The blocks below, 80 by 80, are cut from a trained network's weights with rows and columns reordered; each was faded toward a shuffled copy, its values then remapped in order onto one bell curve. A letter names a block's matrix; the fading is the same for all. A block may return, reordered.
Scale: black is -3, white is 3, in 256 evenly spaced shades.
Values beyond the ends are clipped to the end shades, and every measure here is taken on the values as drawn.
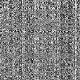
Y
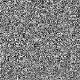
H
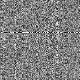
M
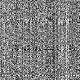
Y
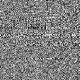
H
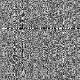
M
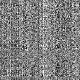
Y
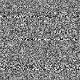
H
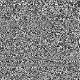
H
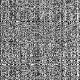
Y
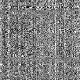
Y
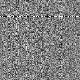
M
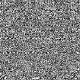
H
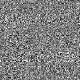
H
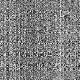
Y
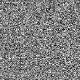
H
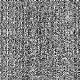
Y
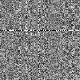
M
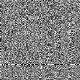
M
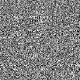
H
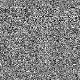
H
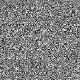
H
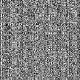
Y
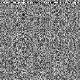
M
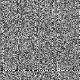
M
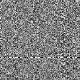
M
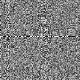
M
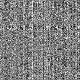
Y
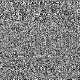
H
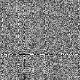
M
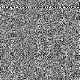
M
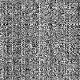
Y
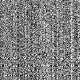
Y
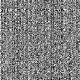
Y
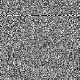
M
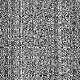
Y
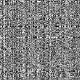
Y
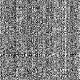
Y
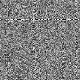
M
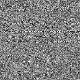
H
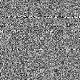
H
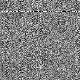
M
